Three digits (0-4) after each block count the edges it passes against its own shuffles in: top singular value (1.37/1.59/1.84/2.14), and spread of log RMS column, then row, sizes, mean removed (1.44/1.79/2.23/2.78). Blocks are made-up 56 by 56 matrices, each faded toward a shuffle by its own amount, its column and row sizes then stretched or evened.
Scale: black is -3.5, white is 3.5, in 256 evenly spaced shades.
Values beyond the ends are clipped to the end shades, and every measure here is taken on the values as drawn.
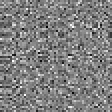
4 0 1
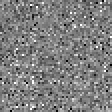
1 1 0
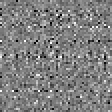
3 2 3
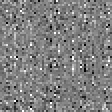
2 3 1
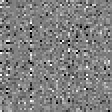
3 3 2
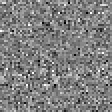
0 0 3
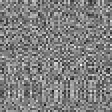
4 0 2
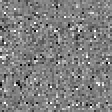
0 1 2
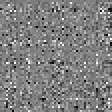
0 4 3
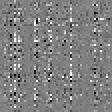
2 4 3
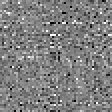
3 0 2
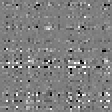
2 3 4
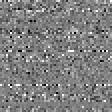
2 0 4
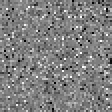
0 0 0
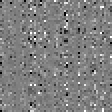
0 4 2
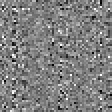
3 3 0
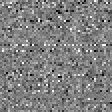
0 0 3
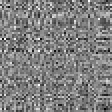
4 0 3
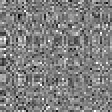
4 1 0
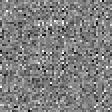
3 2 0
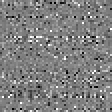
3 1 3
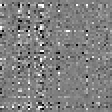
3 4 3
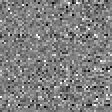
2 1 2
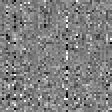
3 3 2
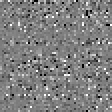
0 2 3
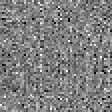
3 1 0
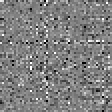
3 3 2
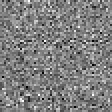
3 1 2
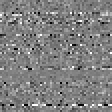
2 0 4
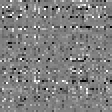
3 2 4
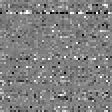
3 0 4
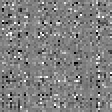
1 4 3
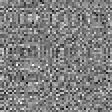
4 1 2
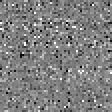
1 0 2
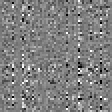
3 4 2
